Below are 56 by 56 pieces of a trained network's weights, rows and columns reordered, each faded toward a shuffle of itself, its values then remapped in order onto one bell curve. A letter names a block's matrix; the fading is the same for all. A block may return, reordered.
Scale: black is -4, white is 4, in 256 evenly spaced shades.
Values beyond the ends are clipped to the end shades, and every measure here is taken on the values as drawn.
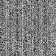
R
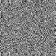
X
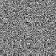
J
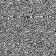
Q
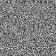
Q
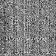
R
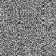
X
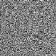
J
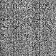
R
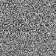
Q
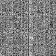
R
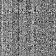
R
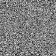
Q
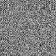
X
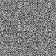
X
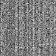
R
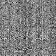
R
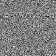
Q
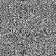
J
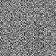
X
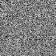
Q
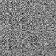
J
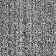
R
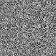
J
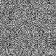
X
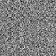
X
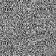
J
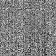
R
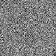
X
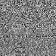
Q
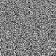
J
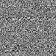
Q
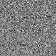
Q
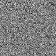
Q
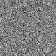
J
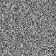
J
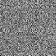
J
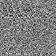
Q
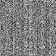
R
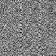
X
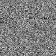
Q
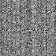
R
